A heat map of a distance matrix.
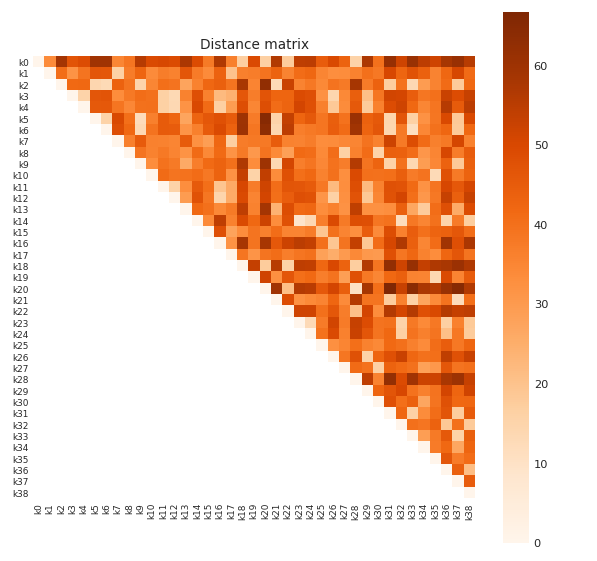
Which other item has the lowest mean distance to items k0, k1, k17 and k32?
k7
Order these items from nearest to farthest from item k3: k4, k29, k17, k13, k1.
k4, k29, k17, k1, k13
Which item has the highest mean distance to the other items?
k20
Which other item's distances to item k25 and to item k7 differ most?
k1
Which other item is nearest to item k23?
k14
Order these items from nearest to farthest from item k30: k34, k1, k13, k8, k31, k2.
k8, k34, k13, k1, k2, k31
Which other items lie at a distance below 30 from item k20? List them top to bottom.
k0, k18, k22, k28
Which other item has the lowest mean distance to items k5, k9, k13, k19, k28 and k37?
k21
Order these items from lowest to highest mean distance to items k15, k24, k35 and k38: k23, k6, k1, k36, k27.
k23, k36, k27, k1, k6
